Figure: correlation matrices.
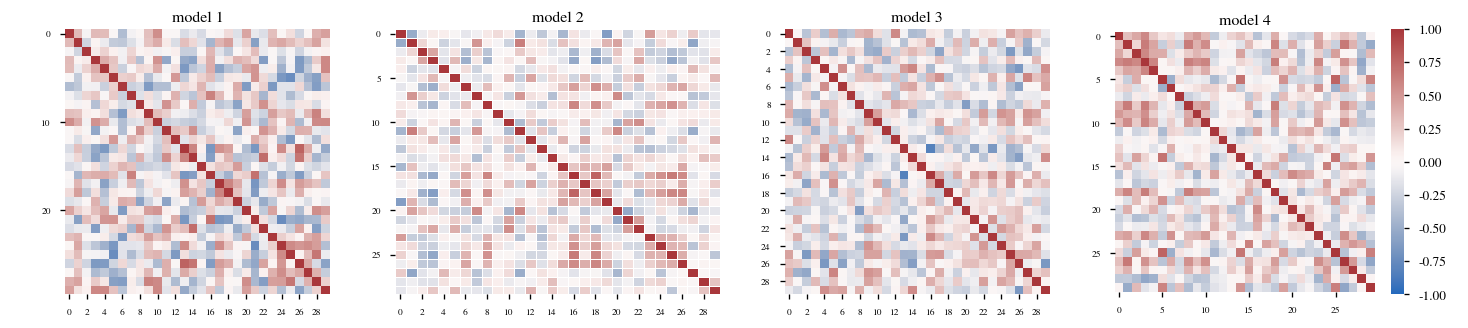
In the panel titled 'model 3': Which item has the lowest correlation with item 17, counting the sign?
2
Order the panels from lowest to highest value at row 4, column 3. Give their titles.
model 2, model 3, model 1, model 4
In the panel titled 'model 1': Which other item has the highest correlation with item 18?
17
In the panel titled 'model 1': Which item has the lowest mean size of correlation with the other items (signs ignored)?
2
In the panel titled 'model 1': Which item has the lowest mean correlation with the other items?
6
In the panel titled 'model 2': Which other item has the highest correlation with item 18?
16
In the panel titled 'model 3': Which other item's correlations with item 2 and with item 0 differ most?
25
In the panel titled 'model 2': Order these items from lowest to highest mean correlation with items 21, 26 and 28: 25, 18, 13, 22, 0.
0, 13, 22, 25, 18
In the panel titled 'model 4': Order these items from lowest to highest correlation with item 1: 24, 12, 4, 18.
12, 24, 4, 18
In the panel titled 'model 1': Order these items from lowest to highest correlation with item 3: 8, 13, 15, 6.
13, 8, 6, 15
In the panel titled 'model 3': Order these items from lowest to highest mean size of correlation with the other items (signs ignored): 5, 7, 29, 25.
7, 29, 5, 25
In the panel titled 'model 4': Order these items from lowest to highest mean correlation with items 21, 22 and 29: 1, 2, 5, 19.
1, 2, 5, 19
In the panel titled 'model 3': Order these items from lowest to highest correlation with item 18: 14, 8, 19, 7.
8, 14, 19, 7
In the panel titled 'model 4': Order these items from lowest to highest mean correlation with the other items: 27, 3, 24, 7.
7, 24, 27, 3
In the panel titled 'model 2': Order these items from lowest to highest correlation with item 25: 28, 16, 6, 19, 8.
28, 19, 6, 8, 16
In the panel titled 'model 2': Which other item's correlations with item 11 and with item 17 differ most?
20
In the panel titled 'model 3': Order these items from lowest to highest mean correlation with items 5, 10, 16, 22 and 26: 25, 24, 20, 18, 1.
18, 1, 20, 24, 25
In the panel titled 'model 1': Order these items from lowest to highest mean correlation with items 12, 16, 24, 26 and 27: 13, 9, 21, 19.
21, 19, 9, 13
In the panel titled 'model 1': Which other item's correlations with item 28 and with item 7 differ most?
25
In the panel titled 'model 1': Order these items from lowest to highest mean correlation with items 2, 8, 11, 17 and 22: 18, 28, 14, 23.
28, 18, 23, 14
